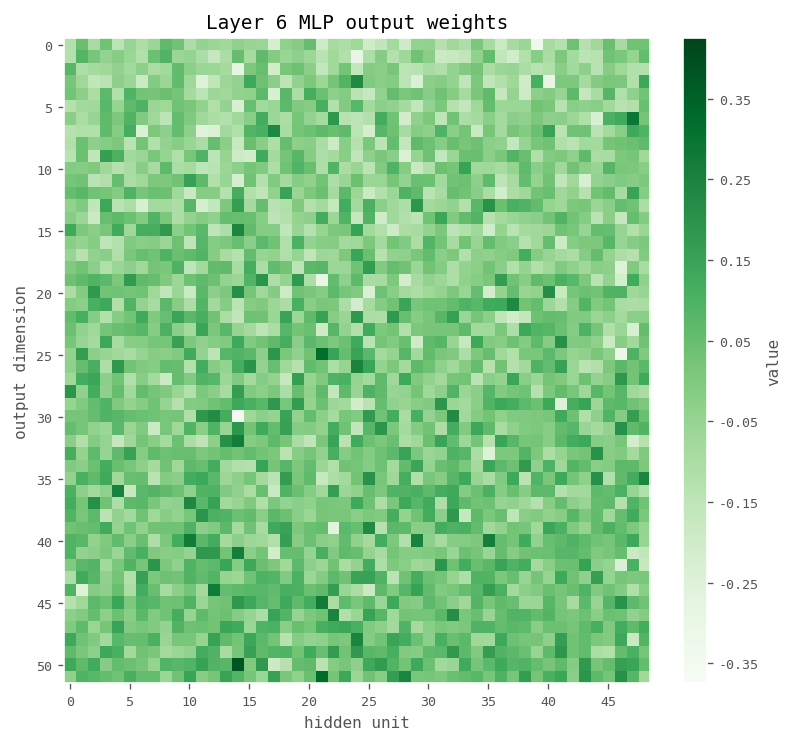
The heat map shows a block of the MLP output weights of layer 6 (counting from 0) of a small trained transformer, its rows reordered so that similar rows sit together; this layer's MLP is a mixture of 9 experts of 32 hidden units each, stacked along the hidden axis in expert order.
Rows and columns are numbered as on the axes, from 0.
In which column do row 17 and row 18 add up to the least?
46
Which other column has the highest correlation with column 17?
21
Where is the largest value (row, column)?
50, 14
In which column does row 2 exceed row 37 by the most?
16
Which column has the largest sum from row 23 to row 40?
32
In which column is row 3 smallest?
40
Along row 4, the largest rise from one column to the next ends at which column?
18
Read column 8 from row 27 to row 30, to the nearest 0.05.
-0.2 0 -0.05 0
